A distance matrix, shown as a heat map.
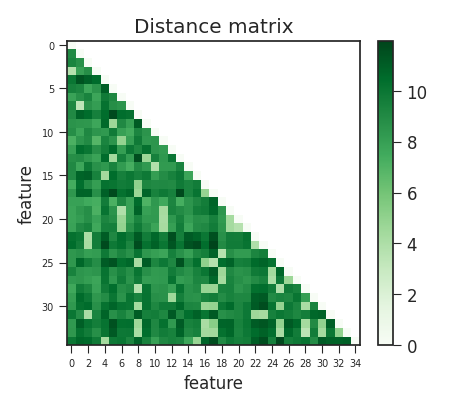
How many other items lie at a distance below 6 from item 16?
7
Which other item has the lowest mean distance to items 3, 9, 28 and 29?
0
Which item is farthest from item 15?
23
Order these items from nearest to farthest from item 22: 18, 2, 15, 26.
2, 18, 26, 15
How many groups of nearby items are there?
10
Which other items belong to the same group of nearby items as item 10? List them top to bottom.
14
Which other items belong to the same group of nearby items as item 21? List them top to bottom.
6, 11, 19, 20
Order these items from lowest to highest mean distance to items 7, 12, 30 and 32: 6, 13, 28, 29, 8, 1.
28, 8, 29, 1, 6, 13
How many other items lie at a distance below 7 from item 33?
7
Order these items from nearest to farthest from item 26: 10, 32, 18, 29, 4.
18, 10, 29, 4, 32
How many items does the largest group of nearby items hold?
8
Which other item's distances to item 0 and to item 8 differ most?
3
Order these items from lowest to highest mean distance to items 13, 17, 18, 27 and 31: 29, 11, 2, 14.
2, 11, 14, 29
